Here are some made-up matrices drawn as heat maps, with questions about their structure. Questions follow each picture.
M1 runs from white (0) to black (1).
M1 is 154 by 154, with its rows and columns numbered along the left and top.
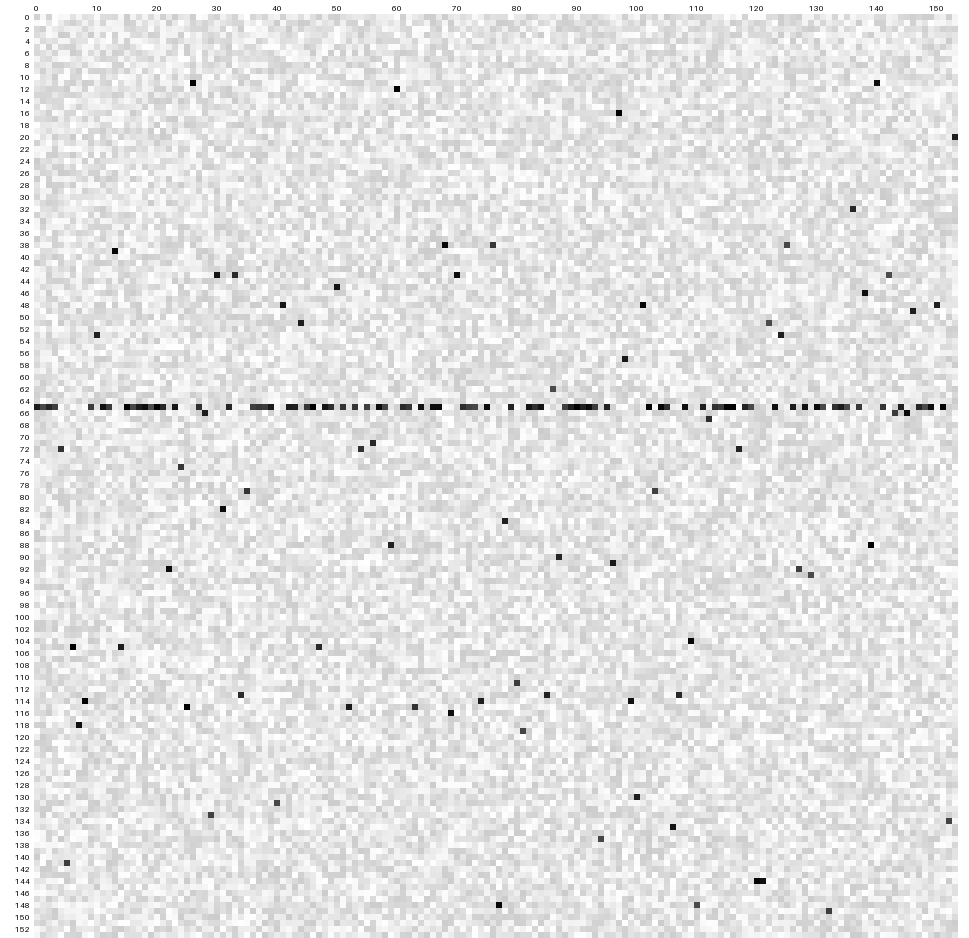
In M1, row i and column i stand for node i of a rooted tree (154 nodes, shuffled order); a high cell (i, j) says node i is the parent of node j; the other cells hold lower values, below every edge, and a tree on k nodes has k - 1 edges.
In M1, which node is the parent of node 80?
111
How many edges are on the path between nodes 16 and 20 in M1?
2
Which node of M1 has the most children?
65
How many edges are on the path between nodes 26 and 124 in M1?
4
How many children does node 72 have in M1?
3
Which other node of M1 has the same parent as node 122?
44
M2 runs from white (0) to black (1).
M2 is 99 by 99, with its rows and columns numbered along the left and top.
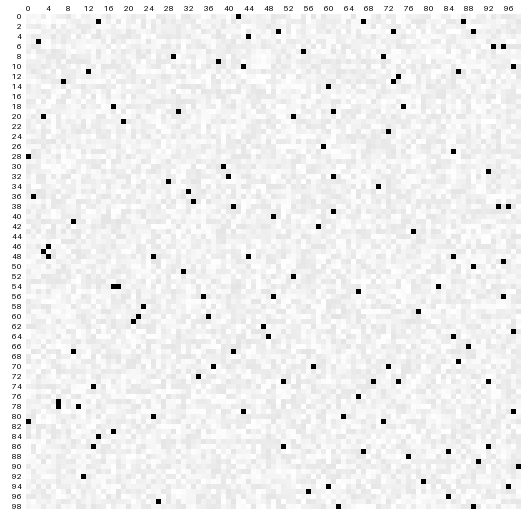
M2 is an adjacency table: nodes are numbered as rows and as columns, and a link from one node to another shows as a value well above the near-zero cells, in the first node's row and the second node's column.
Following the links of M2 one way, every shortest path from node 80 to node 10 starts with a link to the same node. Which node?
node 63
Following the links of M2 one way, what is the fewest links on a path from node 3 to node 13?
3
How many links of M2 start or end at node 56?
4
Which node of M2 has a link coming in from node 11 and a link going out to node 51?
node 86
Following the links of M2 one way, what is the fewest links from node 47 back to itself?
6
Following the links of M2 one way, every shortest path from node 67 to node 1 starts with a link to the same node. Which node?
node 9
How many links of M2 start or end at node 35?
2
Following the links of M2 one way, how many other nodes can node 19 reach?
4
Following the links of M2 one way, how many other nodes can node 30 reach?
4
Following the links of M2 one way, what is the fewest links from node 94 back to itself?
7
